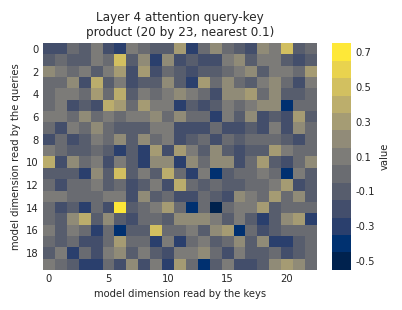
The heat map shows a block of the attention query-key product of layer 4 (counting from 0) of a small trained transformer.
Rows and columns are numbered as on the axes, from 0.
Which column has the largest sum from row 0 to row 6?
6
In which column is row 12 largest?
11
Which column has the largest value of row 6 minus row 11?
3
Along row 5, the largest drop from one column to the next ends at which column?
20
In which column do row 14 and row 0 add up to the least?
12
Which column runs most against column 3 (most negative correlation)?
18
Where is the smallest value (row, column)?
14, 14
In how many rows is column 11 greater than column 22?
9
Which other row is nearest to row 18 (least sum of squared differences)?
8
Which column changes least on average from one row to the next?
7
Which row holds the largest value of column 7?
19
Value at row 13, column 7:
-0.2
